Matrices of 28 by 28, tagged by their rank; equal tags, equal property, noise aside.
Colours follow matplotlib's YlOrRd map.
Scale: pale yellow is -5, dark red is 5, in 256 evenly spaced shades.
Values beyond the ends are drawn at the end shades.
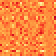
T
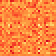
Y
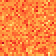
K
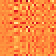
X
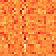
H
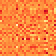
T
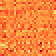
Y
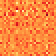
T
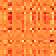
X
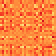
T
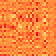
T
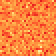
K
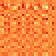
X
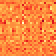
H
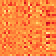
T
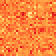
Y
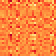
T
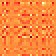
X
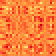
T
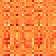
X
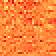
Y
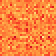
Y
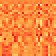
T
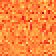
Y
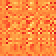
T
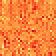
K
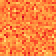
Y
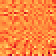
T
